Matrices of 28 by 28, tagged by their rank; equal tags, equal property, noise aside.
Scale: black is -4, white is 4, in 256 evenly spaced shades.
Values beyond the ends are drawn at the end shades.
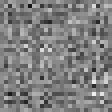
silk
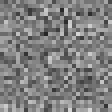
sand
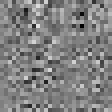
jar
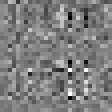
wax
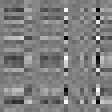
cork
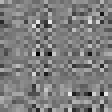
silk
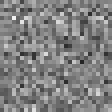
jar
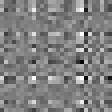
cork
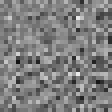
sand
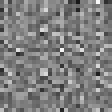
sand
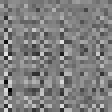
cork
